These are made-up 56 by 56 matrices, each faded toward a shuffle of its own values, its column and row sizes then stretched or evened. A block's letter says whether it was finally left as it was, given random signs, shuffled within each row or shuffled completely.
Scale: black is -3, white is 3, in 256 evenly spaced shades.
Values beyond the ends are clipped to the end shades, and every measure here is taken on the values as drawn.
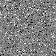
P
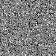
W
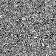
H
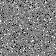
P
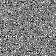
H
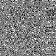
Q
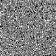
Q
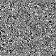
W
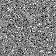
H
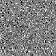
Q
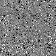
W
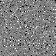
W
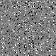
W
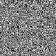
Q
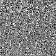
W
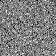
P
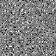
Q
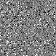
Q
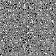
Q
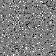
Q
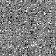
Q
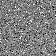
P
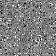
Q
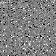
Q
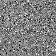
H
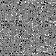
Q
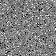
P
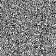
W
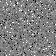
P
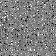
Q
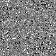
W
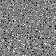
H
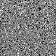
W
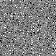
Q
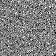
P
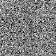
W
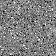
P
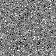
P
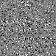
W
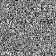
Q
